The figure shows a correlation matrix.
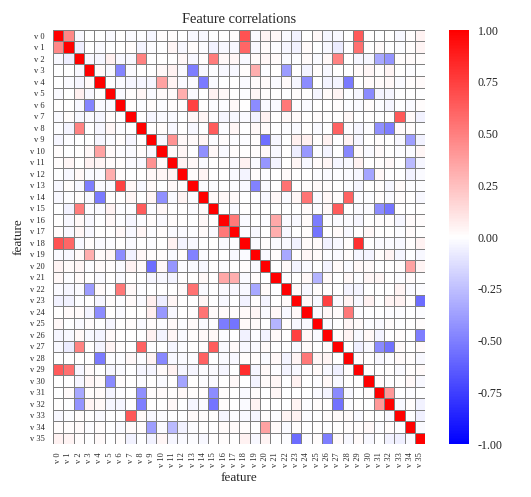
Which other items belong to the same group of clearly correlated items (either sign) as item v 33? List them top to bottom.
v 7
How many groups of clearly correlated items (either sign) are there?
9
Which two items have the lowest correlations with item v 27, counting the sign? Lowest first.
v 32, v 31
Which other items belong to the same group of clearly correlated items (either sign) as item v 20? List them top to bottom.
v 9, v 11, v 34
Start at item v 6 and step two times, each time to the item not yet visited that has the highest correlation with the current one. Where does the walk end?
v 22
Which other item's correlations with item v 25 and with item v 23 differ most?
v 26
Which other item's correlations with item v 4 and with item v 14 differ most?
v 28
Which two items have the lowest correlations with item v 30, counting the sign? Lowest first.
v 5, v 12
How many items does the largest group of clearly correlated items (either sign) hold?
6
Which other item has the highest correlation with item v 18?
v 29
